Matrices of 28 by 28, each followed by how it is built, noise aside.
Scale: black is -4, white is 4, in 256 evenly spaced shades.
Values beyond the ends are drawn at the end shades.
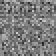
repeating columns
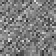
Hankel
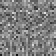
repeating columns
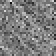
Toeplitz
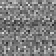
repeating columns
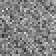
Toeplitz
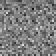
repeating columns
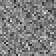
Toeplitz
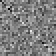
diagonal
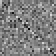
diagonal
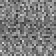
repeating columns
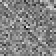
Toeplitz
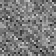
Toeplitz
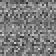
repeating columns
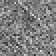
Toeplitz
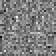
repeating columns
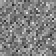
Hankel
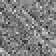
Toeplitz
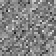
Hankel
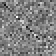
diagonal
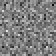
repeating columns
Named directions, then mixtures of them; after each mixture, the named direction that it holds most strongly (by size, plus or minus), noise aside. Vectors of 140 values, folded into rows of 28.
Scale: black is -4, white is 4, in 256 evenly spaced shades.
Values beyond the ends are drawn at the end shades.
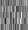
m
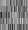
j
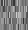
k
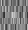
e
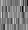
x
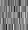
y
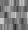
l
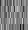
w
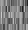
x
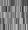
x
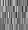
k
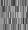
k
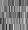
y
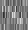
m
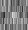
e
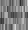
l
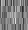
w
